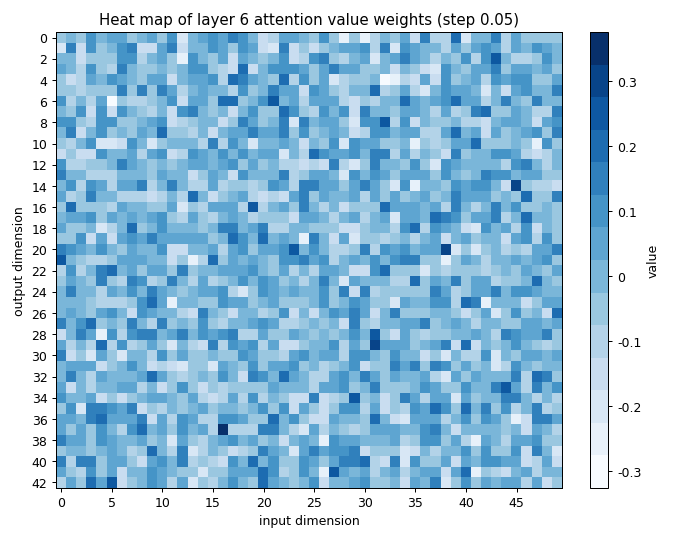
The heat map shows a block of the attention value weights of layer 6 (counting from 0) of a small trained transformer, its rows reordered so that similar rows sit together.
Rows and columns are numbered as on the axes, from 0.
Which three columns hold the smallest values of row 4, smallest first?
32, 33, 27
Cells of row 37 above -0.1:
38
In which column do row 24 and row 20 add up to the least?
39
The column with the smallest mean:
11
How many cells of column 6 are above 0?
17
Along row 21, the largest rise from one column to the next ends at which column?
15
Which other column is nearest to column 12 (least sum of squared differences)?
2
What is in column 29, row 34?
0.25
